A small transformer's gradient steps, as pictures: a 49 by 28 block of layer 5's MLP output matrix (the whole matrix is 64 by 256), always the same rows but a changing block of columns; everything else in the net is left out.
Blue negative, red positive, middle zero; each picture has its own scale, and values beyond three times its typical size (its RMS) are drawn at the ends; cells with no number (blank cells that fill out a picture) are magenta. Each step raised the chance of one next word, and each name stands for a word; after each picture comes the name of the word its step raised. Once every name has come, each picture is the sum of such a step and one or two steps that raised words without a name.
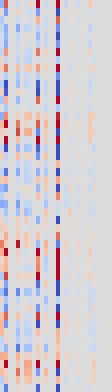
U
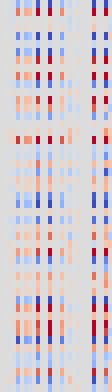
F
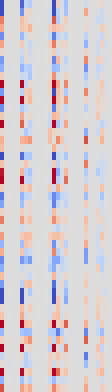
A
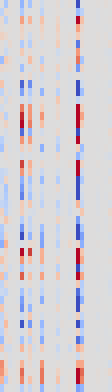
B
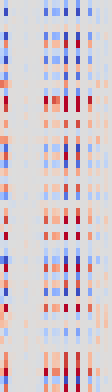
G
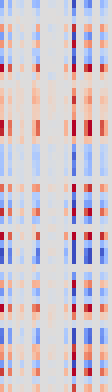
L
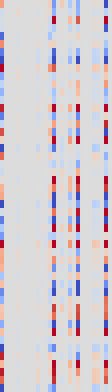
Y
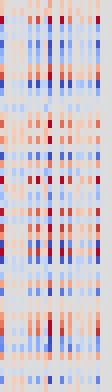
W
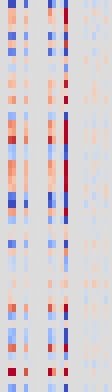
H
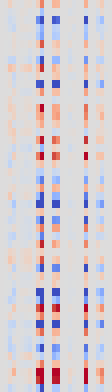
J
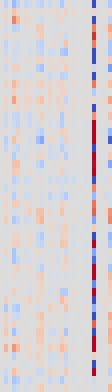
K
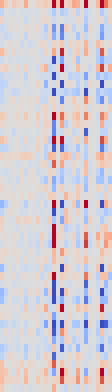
J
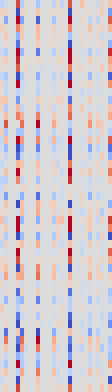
K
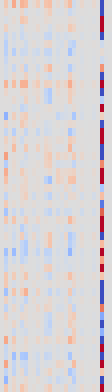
A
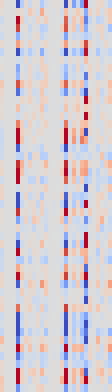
H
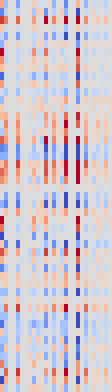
H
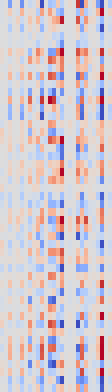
F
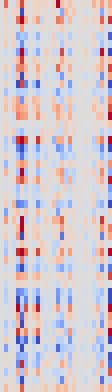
F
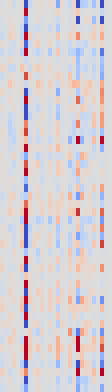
K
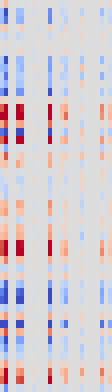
B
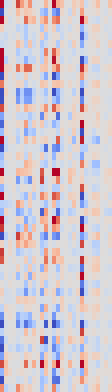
Y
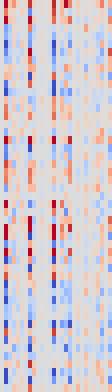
W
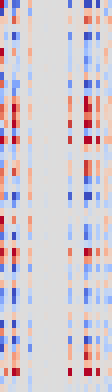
B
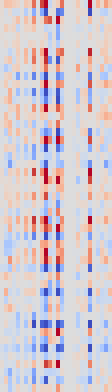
Y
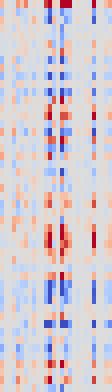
U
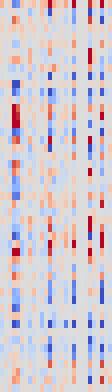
B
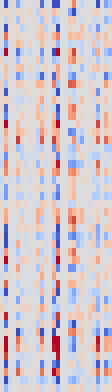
K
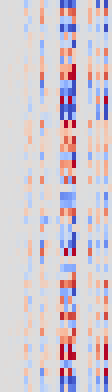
W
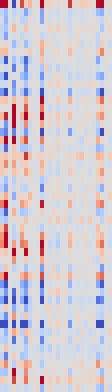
B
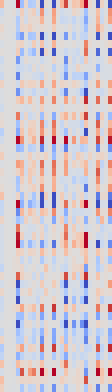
H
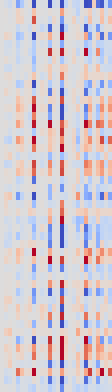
B
